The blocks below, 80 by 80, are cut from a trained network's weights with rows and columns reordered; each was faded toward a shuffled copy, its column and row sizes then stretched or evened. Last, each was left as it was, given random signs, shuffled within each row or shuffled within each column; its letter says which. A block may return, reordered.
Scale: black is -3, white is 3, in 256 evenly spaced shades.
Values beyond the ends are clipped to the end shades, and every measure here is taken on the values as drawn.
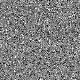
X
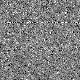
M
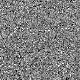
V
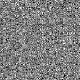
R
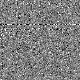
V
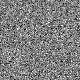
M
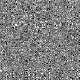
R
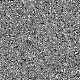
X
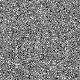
X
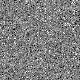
X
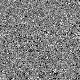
M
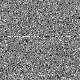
M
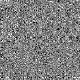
R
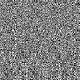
R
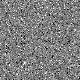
X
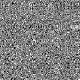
R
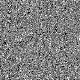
X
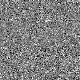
M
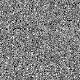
V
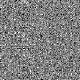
R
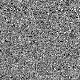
M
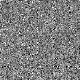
V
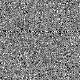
V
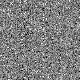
X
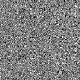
R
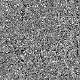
V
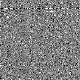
R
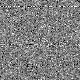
M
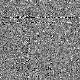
V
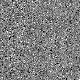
X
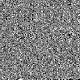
R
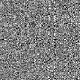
R
